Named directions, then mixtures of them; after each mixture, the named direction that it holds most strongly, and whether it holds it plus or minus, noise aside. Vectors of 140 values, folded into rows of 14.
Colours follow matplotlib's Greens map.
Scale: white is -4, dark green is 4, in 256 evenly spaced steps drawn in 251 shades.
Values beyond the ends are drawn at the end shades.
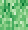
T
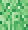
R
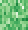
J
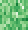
J, plus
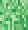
R, plus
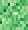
T, plus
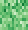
T, plus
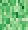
J, minus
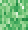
J, plus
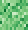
R, plus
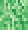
T, minus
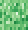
J, plus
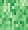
T, minus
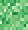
R, minus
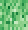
R, minus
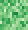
J, minus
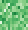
R, minus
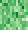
J, minus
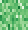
R, minus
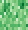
T, plus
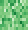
T, minus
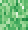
J, plus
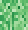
R, minus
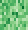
J, minus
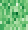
J, minus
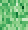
J, minus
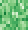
J, plus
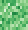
R, minus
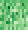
R, minus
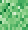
R, plus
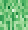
R, minus
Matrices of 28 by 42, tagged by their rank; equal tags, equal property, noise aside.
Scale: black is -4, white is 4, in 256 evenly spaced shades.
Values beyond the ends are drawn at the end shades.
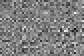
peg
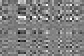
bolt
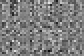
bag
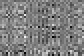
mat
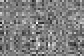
bag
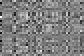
mat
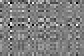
bolt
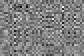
bag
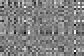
mat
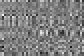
mat
